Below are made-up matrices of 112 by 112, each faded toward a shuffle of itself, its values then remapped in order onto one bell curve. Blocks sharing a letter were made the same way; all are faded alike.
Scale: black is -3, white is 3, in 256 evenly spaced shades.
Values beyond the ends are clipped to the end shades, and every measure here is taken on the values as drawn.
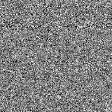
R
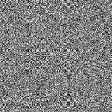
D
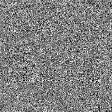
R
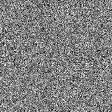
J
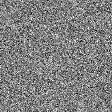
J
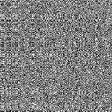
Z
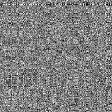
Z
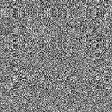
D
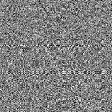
Z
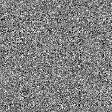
R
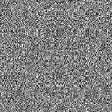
D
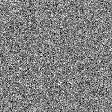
J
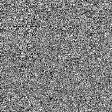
R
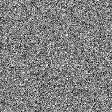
J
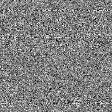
R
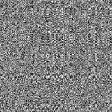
D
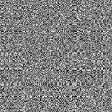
Z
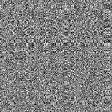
D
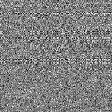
Z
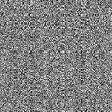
D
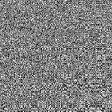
Z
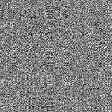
D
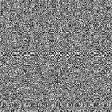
Z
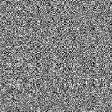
Z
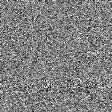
R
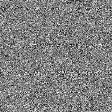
R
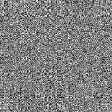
Z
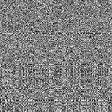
Z
